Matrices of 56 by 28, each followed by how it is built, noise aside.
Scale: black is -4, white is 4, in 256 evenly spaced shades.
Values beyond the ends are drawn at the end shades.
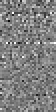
uneven rows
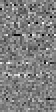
uneven rows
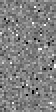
sparse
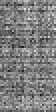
blocks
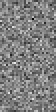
repeating rows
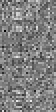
blocks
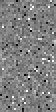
sparse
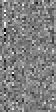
uneven columns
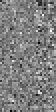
uneven columns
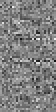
low rank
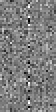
uneven columns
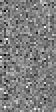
uneven columns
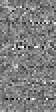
uneven rows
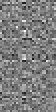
low rank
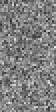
noise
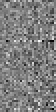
low rank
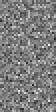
repeating rows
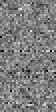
uneven rows
